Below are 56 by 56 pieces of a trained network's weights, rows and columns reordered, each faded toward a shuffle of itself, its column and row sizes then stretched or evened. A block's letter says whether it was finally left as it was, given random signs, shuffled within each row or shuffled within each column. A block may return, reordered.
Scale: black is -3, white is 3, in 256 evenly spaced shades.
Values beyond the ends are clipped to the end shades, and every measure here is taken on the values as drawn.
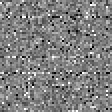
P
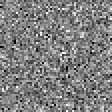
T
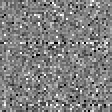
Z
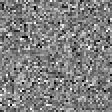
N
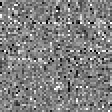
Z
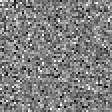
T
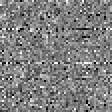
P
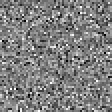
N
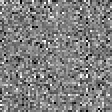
P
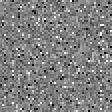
T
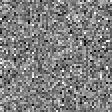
T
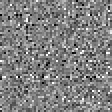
Z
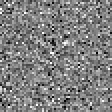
P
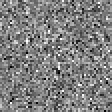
T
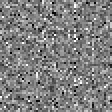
T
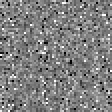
T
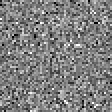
N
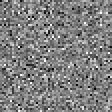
P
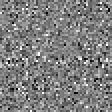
Z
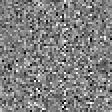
T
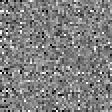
Z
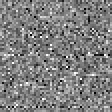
N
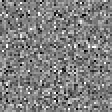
P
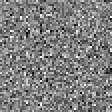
Z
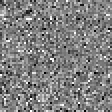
Z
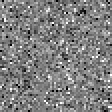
T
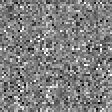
P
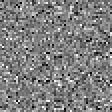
P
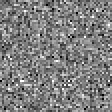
N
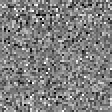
N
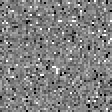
T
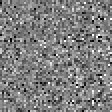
Z
